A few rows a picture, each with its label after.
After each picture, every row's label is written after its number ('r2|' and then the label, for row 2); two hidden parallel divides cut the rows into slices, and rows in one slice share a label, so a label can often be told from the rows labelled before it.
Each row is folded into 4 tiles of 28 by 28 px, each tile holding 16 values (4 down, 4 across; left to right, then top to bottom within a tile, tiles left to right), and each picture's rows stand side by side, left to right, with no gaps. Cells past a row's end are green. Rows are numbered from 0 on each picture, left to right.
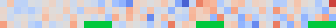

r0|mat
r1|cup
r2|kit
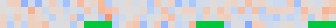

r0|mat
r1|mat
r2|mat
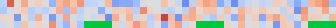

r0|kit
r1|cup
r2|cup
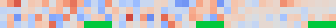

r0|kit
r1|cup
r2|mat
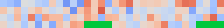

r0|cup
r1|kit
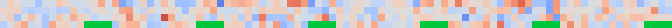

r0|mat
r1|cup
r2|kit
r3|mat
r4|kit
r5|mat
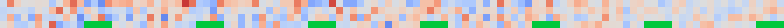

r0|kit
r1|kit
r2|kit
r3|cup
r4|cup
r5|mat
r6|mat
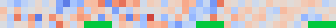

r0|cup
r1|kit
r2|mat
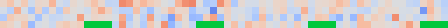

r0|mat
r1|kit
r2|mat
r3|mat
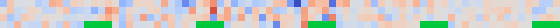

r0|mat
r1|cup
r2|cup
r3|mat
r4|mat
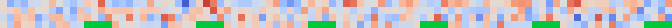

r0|cup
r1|cup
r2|cup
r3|kit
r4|kit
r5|kit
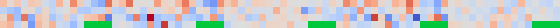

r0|kit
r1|kit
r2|mat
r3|kit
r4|mat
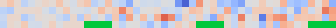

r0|mat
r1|cup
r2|cup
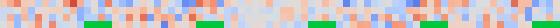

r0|kit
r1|cup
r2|mat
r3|cup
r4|kit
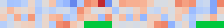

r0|cup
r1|kit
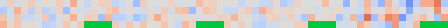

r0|mat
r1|mat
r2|mat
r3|cup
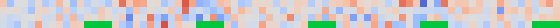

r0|mat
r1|kit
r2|mat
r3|kit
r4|mat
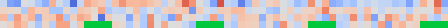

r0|cup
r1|kit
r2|cup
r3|cup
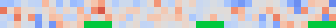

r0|cup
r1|mat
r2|cup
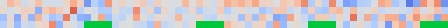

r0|kit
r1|mat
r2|kit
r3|cup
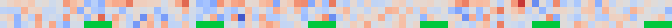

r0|kit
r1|kit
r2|kit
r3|mat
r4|kit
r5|mat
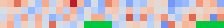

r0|kit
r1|cup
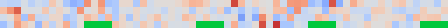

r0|cup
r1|mat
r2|kit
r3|mat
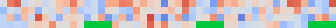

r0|kit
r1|kit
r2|kit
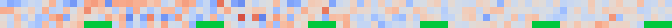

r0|cup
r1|kit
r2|cup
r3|mat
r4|mat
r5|mat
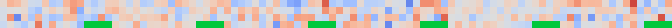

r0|kit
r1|mat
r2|cup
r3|cup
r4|mat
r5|kit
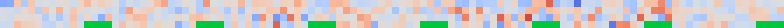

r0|mat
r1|mat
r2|kit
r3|mat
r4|cup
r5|cup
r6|mat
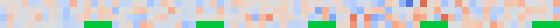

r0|mat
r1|mat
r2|mat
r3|cup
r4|mat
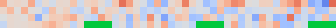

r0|mat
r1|kit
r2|kit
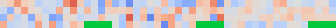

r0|kit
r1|cup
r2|mat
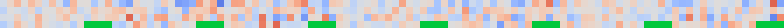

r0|mat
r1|cup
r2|kit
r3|mat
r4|cup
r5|mat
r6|cup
